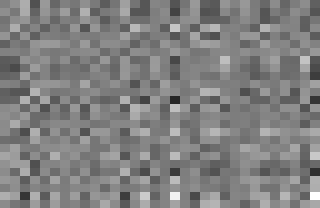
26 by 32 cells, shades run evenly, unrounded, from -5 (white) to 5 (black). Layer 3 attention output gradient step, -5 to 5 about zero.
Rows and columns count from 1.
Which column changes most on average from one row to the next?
18
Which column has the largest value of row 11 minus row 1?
3
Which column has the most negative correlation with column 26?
16
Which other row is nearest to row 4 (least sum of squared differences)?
14
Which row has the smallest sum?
25
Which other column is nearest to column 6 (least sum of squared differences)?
12
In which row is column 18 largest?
13
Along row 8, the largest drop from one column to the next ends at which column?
31
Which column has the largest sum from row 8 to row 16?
32
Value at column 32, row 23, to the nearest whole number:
-2
